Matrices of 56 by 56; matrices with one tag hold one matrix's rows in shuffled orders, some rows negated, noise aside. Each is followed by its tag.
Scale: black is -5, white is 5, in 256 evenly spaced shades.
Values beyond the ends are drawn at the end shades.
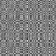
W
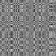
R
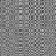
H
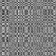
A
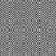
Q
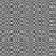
R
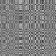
H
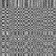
A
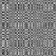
A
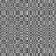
W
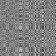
H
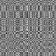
W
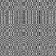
Q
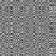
R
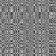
R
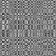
A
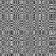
R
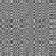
R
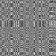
R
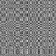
W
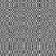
Q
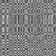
A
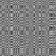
R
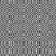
Q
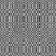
Q
